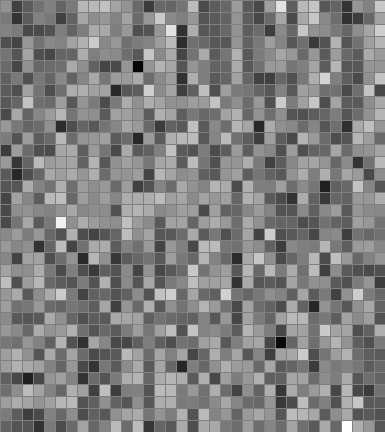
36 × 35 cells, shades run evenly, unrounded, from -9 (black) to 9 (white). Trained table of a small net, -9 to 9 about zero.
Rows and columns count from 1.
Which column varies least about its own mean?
5
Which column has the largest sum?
16
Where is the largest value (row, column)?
36, 32
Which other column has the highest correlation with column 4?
18
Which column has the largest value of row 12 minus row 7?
17
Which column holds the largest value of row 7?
30
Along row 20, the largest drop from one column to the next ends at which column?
26
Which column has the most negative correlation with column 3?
11
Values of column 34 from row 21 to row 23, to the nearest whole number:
2 0 -4
